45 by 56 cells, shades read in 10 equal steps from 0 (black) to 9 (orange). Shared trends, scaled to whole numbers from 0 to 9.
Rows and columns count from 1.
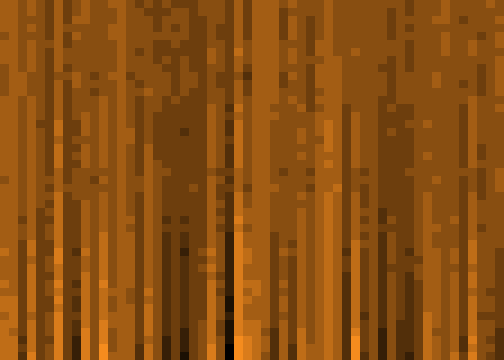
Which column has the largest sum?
27
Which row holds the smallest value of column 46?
45
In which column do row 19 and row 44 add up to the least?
26
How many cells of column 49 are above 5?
18
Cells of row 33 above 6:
7
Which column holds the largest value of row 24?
38
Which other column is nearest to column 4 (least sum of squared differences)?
1
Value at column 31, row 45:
3
